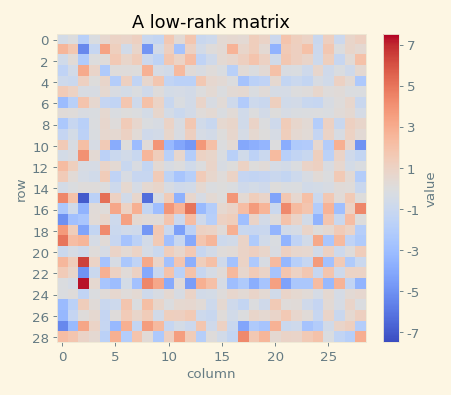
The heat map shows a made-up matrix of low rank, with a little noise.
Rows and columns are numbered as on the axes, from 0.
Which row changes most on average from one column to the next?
23
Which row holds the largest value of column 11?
28
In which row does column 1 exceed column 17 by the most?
10
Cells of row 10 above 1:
7
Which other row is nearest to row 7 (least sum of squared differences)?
14
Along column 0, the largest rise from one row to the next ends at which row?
18
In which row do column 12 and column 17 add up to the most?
16
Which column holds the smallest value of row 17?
0
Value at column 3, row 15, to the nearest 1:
-2
